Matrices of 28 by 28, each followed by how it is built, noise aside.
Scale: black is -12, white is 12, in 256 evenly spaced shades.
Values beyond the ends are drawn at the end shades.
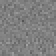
repeating columns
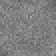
smooth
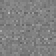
uneven rows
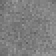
smooth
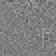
upper triangular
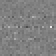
uneven rows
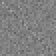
diagonal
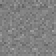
repeating columns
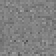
uneven rows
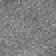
smooth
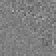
upper triangular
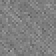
Toeplitz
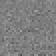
uneven rows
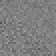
lower triangular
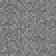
repeating rows
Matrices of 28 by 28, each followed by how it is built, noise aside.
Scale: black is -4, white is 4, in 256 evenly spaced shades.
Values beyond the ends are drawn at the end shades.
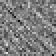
Toeplitz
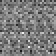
repeating columns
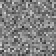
repeating columns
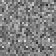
repeating columns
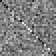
diagonal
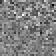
upper triangular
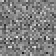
repeating columns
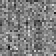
blocks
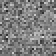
blocks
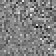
upper triangular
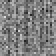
blocks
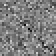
diagonal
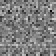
repeating columns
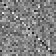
diagonal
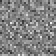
repeating columns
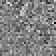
upper triangular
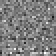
uneven rows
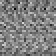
repeating columns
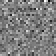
uneven rows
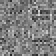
blocks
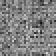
blocks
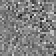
upper triangular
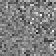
upper triangular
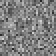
blocks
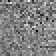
upper triangular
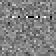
uneven rows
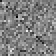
diagonal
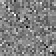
diagonal
